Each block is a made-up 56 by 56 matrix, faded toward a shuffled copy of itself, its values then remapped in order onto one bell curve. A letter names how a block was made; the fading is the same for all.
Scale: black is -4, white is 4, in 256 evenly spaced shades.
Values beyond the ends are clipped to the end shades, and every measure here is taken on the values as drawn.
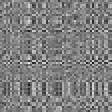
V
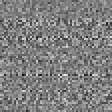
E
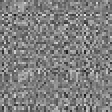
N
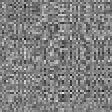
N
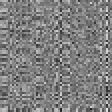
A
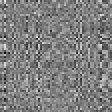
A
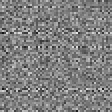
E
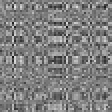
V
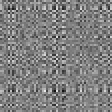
V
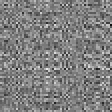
N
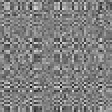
V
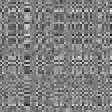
V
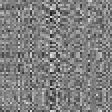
A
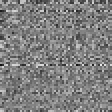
E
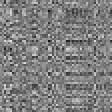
N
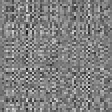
A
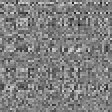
E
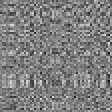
N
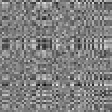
V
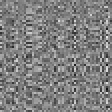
A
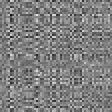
V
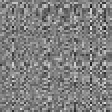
A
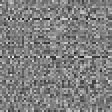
E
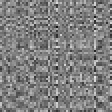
A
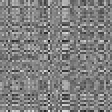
V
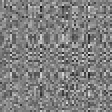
A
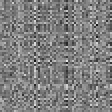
A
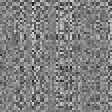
A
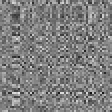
N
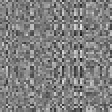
A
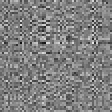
N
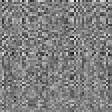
N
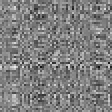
N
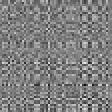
V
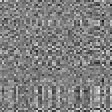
N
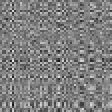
V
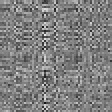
A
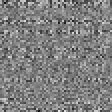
E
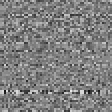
E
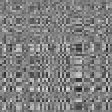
V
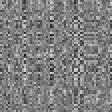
A
